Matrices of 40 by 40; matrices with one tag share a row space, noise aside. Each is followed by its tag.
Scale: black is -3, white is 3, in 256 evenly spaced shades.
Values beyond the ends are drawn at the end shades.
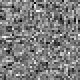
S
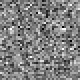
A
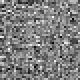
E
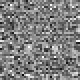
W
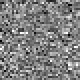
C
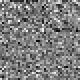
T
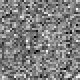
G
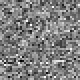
A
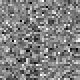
G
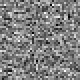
S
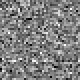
T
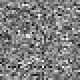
T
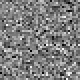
A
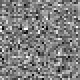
T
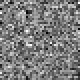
W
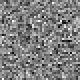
T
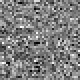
E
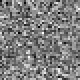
T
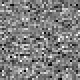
T
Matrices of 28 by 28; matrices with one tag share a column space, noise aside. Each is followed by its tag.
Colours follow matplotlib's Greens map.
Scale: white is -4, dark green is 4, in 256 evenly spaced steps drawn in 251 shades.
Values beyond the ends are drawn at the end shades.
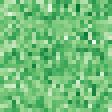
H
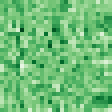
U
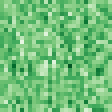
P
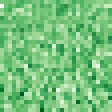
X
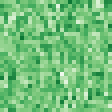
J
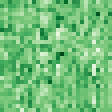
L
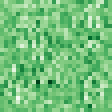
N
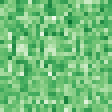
P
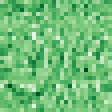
H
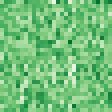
N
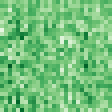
U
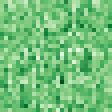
L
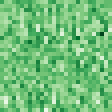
U
